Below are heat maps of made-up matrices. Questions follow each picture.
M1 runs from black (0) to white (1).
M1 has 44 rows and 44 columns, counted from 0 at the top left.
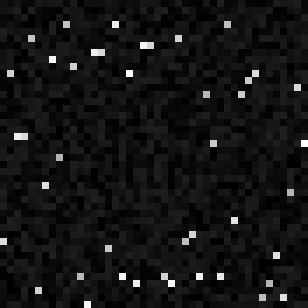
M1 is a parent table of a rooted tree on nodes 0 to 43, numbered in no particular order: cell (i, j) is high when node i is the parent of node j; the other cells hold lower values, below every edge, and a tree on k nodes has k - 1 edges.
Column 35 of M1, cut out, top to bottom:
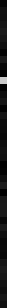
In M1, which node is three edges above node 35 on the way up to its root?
36
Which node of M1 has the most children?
39
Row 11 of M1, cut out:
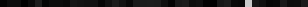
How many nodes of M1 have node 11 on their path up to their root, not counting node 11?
2
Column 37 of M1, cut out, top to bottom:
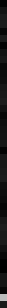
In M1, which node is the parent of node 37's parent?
12
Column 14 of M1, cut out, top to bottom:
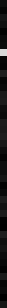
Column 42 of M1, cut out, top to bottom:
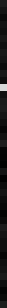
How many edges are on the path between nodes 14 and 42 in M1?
9
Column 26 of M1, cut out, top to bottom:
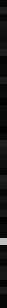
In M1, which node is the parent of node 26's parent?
13
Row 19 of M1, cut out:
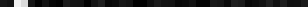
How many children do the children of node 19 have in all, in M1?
3
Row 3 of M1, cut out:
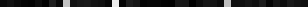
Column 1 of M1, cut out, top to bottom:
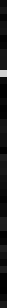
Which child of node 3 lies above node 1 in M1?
9
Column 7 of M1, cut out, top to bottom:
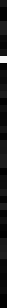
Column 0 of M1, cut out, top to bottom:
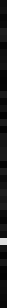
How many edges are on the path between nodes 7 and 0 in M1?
3
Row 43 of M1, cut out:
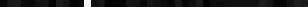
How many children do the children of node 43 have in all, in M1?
1
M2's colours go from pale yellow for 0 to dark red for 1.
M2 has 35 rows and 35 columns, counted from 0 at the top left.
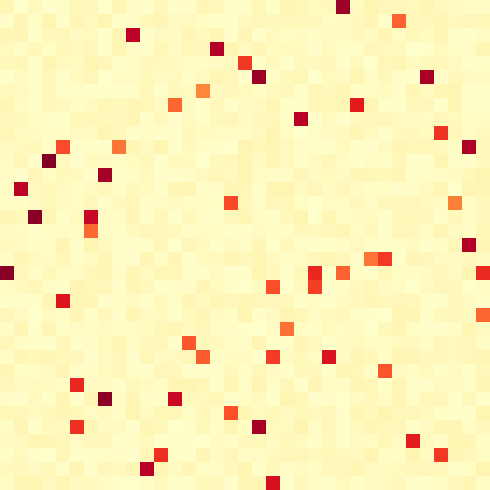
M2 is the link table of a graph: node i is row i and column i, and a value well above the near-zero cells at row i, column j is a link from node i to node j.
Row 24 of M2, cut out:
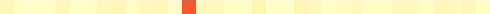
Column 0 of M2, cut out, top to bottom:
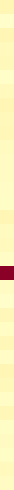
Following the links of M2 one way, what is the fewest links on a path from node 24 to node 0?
7
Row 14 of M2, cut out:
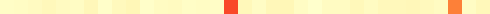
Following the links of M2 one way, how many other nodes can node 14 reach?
10
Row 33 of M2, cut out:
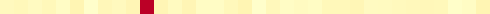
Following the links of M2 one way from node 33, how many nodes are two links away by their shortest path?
2
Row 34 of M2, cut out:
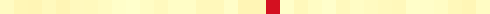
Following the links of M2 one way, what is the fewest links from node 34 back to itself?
2
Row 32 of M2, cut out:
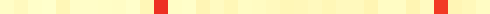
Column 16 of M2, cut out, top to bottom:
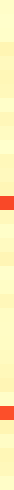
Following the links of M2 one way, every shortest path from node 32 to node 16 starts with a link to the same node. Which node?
node 31
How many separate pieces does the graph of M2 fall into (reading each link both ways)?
3
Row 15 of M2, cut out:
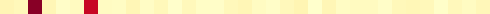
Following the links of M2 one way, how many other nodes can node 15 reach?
10
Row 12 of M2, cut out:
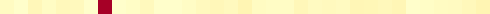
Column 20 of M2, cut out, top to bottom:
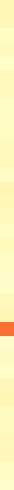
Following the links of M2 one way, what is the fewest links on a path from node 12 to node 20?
4
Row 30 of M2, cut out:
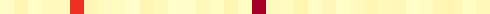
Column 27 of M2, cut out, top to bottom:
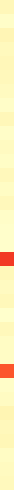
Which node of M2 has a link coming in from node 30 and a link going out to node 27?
node 18
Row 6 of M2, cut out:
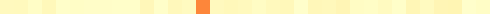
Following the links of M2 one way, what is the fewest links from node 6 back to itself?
3
